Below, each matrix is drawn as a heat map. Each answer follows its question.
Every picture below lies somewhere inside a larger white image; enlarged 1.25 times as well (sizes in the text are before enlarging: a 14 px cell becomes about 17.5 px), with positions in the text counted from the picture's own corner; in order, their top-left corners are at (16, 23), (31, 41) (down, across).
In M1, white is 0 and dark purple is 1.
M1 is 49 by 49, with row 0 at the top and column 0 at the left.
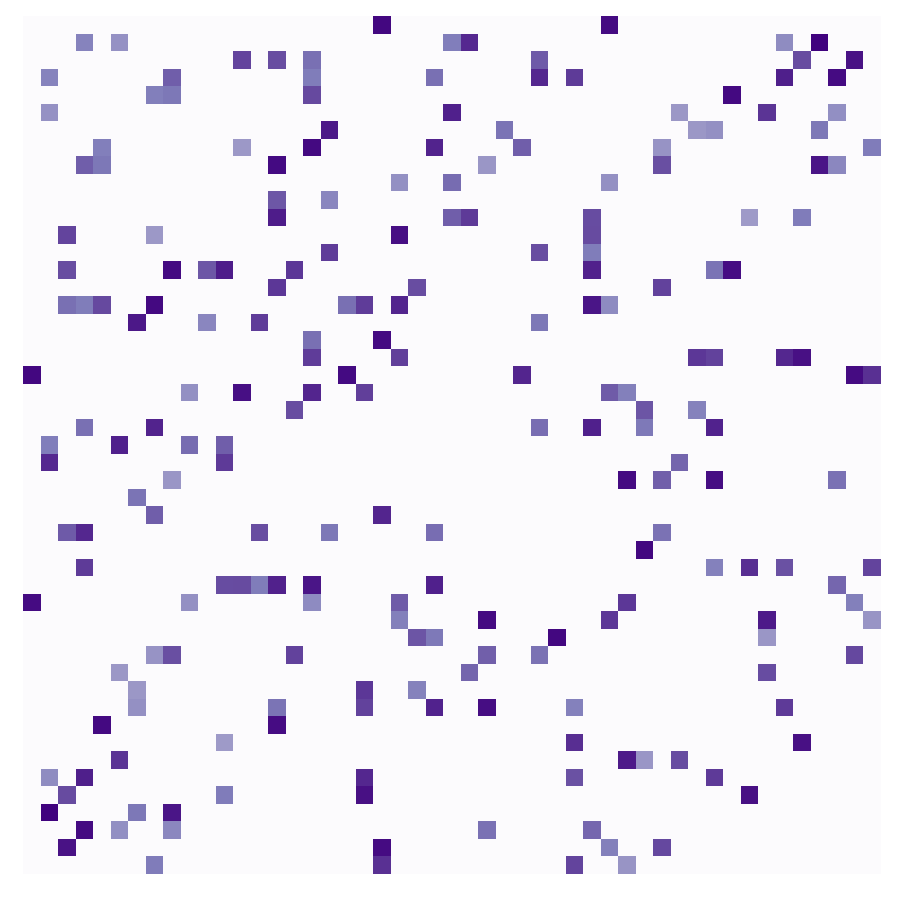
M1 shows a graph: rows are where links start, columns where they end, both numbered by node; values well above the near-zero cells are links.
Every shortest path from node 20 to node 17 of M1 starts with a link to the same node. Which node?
node 47
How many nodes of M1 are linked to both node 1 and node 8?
2
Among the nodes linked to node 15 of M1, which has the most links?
node 14
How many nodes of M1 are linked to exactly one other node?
2
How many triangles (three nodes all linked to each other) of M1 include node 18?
0
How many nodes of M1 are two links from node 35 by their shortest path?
10
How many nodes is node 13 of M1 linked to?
3
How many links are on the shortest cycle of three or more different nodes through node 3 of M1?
3
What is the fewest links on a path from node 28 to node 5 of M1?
5
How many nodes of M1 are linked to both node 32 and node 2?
3
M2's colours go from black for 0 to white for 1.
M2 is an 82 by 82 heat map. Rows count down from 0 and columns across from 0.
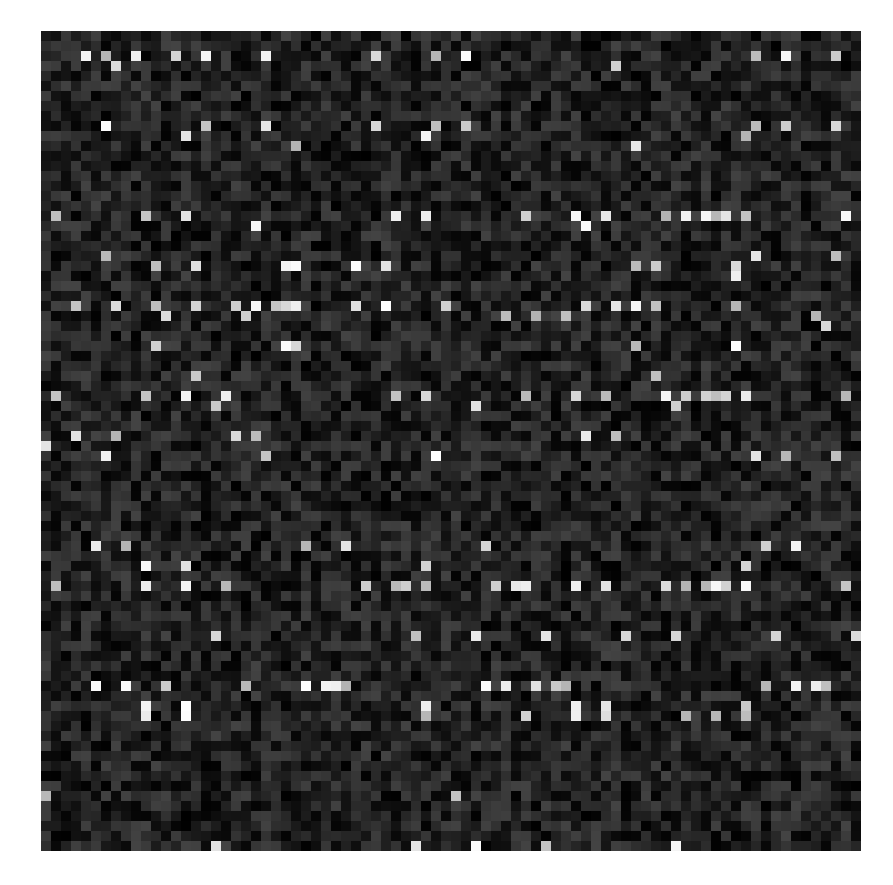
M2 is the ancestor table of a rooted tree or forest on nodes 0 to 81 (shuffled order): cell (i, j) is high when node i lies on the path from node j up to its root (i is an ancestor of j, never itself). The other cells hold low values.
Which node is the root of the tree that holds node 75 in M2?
65
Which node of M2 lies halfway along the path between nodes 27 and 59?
31
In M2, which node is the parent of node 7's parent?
40
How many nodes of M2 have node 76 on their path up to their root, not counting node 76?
2
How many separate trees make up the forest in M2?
6
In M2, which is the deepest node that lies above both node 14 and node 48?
68
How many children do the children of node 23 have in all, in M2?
4
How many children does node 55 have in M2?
4
